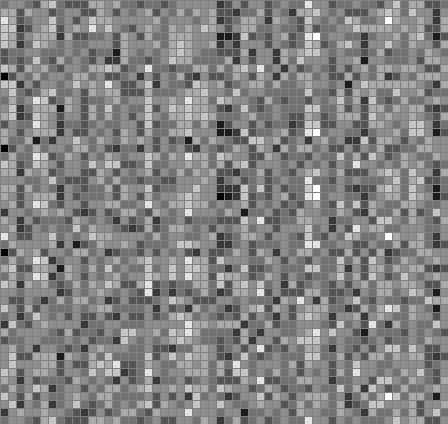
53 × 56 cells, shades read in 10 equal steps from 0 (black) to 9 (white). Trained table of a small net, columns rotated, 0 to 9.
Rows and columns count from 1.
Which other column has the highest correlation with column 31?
19
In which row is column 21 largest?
51
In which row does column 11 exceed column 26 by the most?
38
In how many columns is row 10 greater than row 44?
24
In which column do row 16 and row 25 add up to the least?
28
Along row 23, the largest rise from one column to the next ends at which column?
39
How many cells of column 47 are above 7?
1
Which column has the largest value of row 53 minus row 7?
15
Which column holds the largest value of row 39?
49
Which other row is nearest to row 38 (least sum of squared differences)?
8
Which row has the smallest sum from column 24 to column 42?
16
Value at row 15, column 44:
6
